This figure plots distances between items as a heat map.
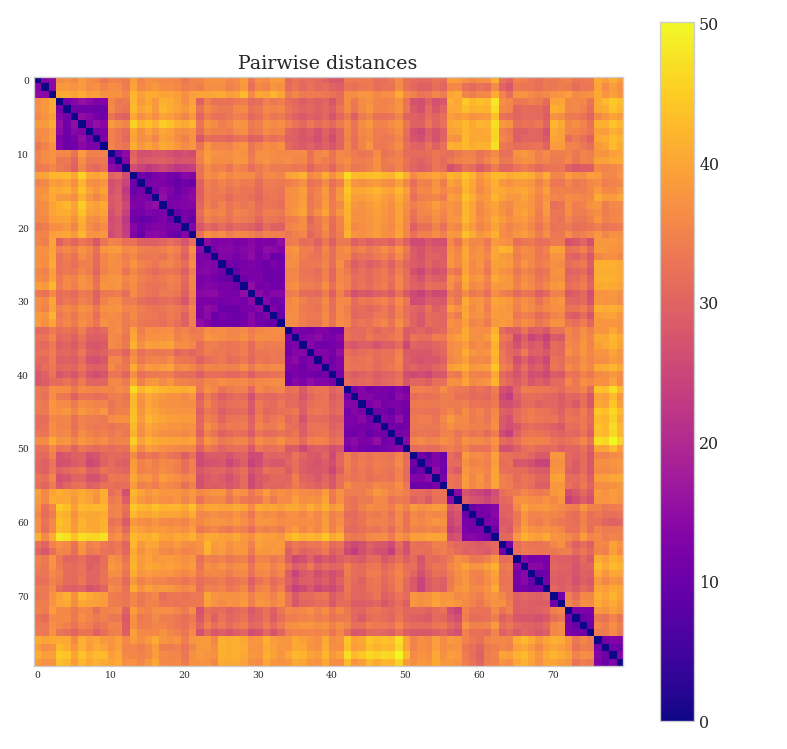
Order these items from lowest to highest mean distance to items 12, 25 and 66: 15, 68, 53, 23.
68, 23, 53, 15
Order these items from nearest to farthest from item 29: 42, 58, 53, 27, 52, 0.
27, 52, 53, 42, 0, 58
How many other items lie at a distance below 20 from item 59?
4
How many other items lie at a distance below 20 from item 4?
6
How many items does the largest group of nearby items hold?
12
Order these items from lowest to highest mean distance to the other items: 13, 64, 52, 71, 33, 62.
52, 33, 64, 71, 13, 62
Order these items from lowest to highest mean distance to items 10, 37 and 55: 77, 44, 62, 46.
44, 46, 77, 62
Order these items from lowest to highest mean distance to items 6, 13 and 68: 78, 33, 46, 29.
29, 33, 46, 78
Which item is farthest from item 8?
62
